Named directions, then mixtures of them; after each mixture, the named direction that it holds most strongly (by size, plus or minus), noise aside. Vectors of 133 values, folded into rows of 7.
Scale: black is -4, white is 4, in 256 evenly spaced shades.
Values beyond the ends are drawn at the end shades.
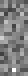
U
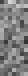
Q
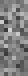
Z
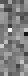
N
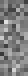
U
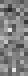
U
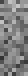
Q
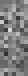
Z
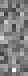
U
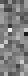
N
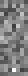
U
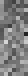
Q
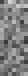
Q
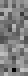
U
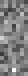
U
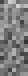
Q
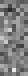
U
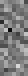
Z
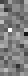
N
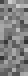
Q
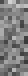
Q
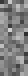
N
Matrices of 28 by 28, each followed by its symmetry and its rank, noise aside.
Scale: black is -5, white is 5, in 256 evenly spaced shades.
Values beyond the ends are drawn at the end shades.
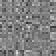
no symmetry, rank three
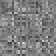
no symmetry, rank three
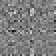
no symmetry, rank four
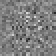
antisymmetric, rank four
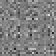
antisymmetric, rank four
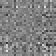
no symmetry, rank three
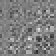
symmetric, rank four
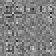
no symmetry, rank four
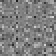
no symmetry, rank three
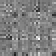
symmetric, rank three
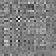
no symmetry, rank three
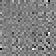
symmetric, rank three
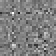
no symmetry, rank five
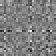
no symmetry, rank three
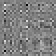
no symmetry, rank three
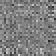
antisymmetric, rank four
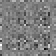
no symmetry, rank four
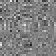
no symmetry, rank four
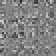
no symmetry, rank four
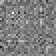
symmetric, rank five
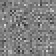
symmetric, rank four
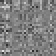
no symmetry, rank four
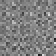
no symmetry, rank four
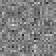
no symmetry, rank five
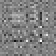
no symmetry, rank three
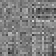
no symmetry, rank three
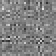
no symmetry, rank three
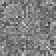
symmetric, rank five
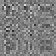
no symmetry, rank three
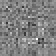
symmetric, rank three
